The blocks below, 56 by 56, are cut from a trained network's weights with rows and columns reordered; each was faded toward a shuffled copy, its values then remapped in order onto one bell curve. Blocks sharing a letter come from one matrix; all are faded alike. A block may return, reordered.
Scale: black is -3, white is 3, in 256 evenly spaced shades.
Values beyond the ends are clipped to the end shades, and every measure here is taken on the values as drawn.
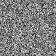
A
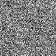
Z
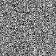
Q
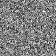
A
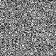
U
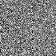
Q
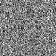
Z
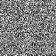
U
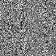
Q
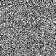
U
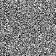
Q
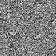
U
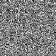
U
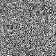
Q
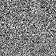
A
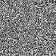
Q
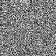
Z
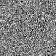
Z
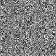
Q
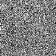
Q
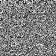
A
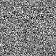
U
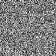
U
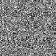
U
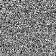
A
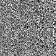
Q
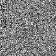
Q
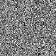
Q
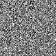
Q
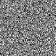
Q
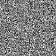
Q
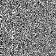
Q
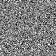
A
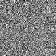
Z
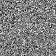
A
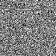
A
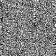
Q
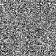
U
